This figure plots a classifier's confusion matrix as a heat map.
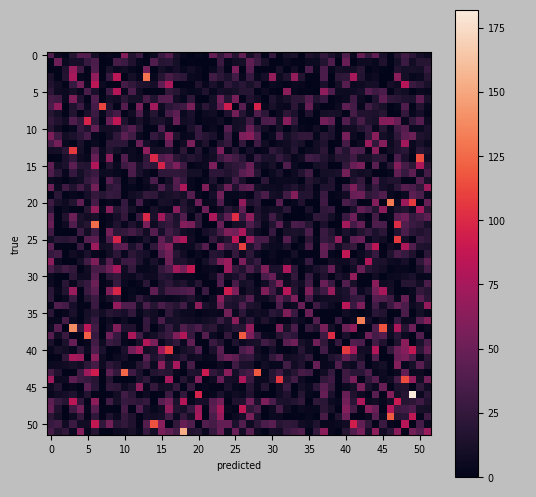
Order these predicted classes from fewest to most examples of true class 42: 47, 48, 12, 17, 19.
48, 12, 19, 47, 17
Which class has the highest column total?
6
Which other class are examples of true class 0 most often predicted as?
10
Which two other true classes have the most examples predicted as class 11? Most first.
38, 40
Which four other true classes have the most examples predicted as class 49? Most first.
46, 20, 40, 44
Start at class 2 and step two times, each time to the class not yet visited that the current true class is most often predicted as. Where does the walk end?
13
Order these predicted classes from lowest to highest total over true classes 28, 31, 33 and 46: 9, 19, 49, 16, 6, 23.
19, 9, 16, 6, 23, 49
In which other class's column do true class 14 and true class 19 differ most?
50
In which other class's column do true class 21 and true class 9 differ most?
5
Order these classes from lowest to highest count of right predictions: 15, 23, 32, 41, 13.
41, 23, 13, 32, 15
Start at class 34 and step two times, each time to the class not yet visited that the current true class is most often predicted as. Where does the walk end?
16
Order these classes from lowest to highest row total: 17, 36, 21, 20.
17, 36, 21, 20
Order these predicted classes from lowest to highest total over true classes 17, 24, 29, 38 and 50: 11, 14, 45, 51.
51, 45, 11, 14
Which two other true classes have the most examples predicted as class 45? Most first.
37, 32
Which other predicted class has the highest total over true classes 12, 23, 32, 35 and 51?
18
